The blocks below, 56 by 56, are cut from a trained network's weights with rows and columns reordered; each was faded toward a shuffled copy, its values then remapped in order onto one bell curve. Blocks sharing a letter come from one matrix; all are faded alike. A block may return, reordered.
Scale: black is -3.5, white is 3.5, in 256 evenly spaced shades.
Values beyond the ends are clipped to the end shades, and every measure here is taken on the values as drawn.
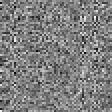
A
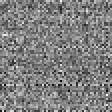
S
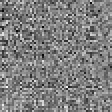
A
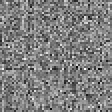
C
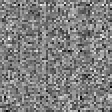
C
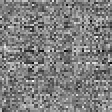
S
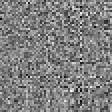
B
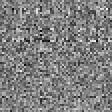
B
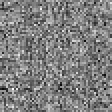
C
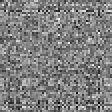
S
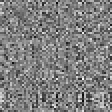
A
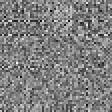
B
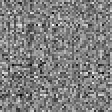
C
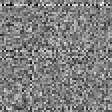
B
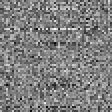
S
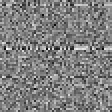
B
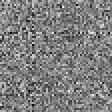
B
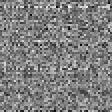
S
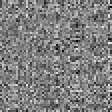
A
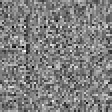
C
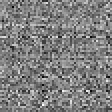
S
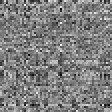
S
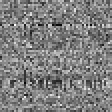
S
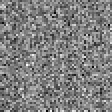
C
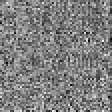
C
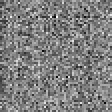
C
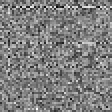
B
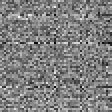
S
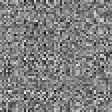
A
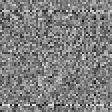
B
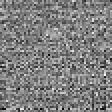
S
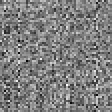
A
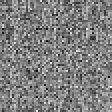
C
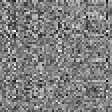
A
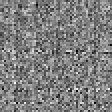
C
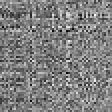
A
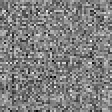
C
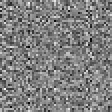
A
